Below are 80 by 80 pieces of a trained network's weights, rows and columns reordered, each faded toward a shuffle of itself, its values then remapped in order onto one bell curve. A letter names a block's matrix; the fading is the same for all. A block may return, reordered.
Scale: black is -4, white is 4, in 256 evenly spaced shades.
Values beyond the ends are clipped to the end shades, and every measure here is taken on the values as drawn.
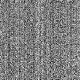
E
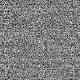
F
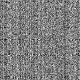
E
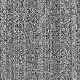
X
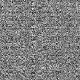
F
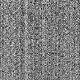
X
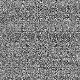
F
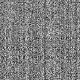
E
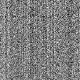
E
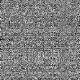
F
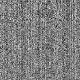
X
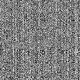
E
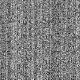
X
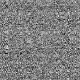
F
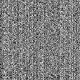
E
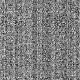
X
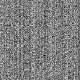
E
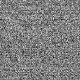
F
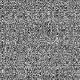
F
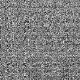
F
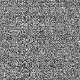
F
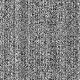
X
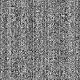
X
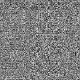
F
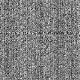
E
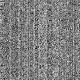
X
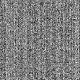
X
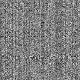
E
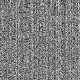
X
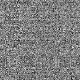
F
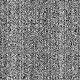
X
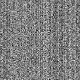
X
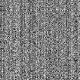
X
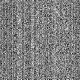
X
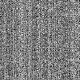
X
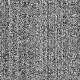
E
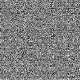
F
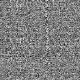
F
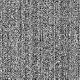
E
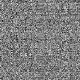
F
